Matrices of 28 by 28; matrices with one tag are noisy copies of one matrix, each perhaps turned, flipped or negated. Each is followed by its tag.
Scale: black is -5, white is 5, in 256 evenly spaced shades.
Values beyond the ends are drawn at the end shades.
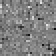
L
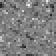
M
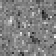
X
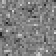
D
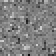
L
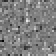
L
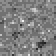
X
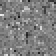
L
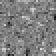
M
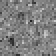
X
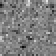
M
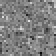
L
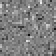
L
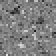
X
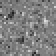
X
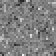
D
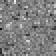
L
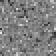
D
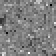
D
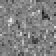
X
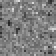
M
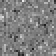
D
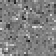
L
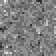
M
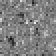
X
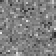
D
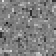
D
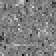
D
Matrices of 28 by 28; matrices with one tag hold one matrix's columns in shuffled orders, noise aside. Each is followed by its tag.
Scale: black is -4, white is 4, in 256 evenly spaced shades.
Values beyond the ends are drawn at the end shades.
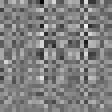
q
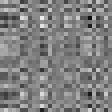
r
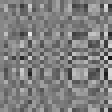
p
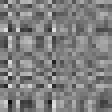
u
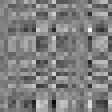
u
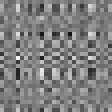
p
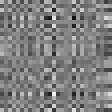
r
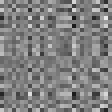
r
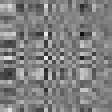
p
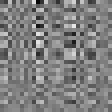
q
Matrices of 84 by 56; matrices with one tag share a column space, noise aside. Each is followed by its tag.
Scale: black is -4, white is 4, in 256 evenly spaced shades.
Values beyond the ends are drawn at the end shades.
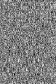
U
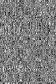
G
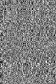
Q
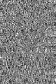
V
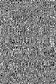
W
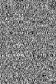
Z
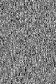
U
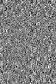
V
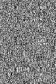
U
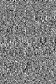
W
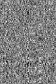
Q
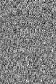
V
